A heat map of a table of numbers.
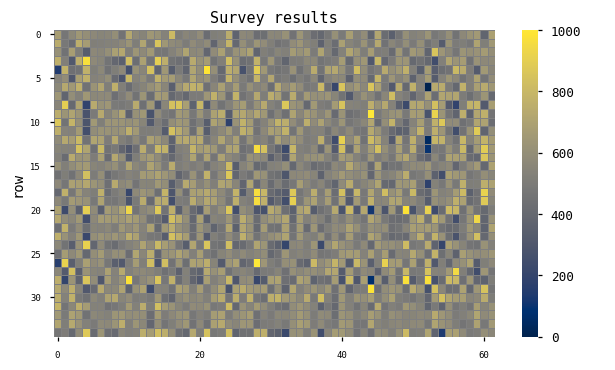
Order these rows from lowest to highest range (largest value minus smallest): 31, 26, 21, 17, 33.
33, 31, 17, 21, 26
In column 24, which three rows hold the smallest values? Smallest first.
10, 29, 9
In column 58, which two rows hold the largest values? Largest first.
8, 26
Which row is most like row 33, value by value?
32
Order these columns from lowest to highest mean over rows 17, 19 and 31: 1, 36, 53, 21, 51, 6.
1, 51, 53, 36, 6, 21
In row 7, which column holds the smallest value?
41
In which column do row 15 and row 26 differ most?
28
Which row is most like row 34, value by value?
24
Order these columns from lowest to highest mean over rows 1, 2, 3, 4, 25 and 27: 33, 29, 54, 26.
54, 26, 29, 33
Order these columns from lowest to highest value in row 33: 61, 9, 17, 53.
17, 61, 53, 9
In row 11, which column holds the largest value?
59
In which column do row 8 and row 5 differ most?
4
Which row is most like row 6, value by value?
12
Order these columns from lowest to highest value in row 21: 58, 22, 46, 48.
48, 46, 22, 58
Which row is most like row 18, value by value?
19
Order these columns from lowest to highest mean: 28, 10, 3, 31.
31, 10, 28, 3
